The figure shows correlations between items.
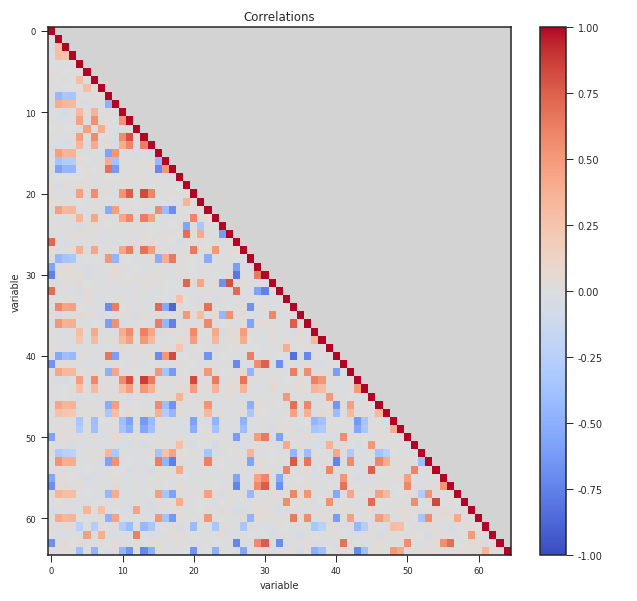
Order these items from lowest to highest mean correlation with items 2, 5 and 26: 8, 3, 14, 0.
8, 14, 3, 0
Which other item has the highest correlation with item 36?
34
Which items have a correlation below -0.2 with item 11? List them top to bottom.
48, 49, 61, 64
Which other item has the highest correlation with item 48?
64
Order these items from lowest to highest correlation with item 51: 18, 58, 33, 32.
32, 18, 33, 58
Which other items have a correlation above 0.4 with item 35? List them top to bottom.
19, 25, 31
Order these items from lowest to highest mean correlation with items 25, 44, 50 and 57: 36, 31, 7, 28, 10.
28, 7, 10, 36, 31
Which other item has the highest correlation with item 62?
12
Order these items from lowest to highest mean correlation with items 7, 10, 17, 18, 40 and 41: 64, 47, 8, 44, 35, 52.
47, 64, 35, 44, 52, 8
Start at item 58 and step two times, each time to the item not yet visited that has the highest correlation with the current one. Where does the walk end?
45
